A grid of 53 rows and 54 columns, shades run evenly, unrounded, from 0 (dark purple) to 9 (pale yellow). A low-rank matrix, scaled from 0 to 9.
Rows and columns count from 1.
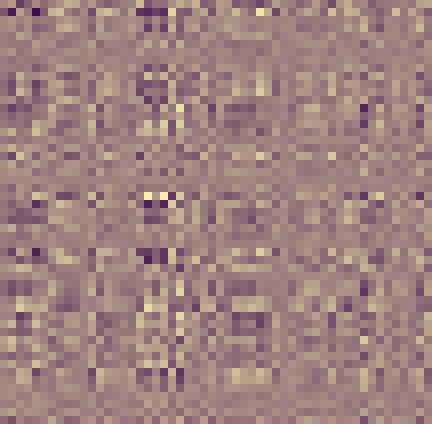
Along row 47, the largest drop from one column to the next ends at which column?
23
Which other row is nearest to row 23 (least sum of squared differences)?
50
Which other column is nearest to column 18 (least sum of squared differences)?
35
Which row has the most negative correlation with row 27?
34
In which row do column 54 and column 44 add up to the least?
39
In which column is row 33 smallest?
19
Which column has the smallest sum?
2
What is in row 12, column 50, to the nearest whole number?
6
